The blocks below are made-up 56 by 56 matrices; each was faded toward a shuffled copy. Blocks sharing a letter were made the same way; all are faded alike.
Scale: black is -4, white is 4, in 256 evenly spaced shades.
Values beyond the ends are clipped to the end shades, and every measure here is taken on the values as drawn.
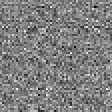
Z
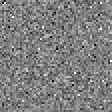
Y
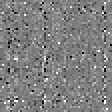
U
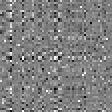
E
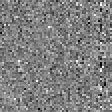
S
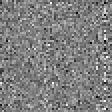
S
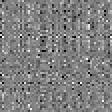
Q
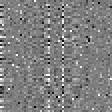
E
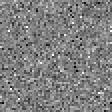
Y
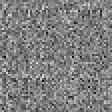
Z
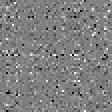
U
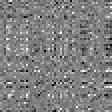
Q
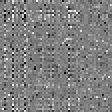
E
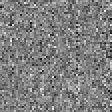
S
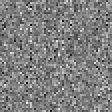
S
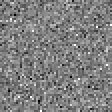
Y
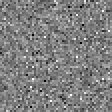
Y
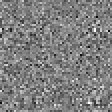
Z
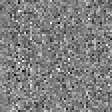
S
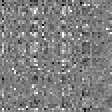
Q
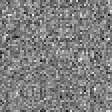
Z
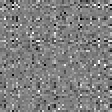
Q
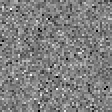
Y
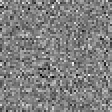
Z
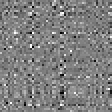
Q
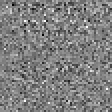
Z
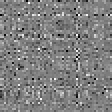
Q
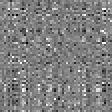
Q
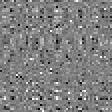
Q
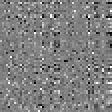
Q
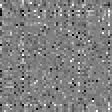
U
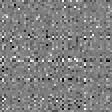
Q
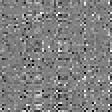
Q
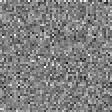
Z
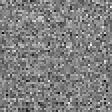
Z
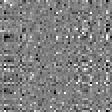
Q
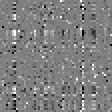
E
